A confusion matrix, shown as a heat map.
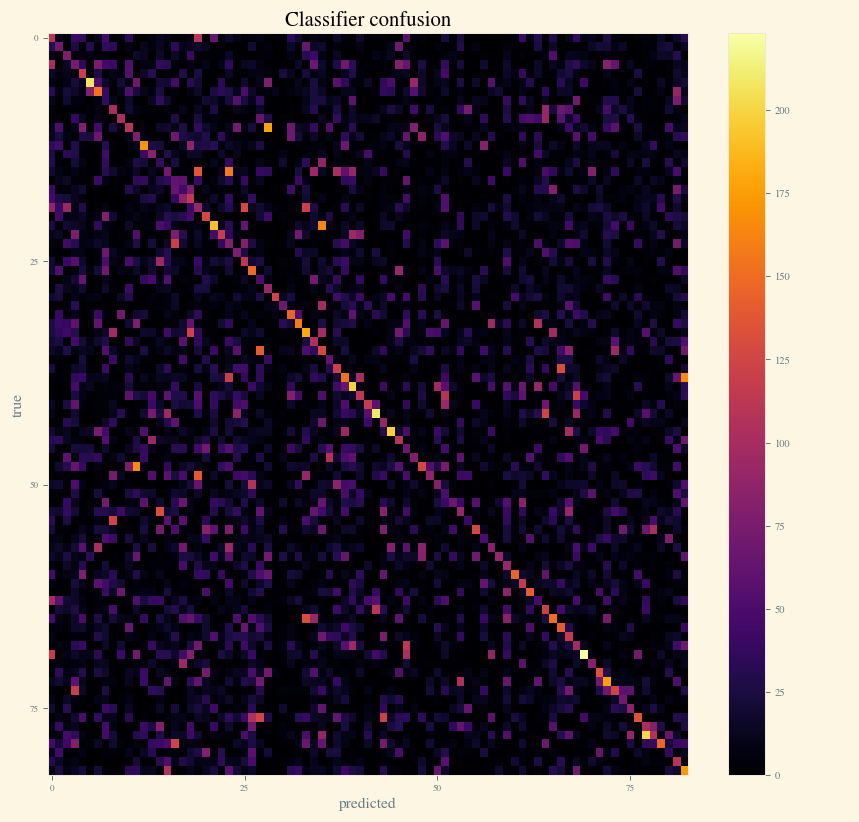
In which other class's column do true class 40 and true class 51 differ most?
68
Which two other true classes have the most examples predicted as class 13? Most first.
45, 42
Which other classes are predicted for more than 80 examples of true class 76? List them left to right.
26, 27, 43
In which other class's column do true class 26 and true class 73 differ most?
3
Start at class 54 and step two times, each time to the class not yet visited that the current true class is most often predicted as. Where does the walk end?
64
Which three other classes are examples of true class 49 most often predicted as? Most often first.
19, 33, 8
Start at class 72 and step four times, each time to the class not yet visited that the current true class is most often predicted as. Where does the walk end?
27
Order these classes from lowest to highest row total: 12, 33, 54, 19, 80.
80, 54, 12, 19, 33
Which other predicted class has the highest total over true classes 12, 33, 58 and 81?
18
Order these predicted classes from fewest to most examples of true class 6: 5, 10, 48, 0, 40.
40, 48, 0, 10, 5
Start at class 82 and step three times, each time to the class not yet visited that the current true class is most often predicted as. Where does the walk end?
16
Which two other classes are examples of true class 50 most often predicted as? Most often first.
26, 37
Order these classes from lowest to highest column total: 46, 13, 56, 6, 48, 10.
56, 48, 13, 10, 6, 46
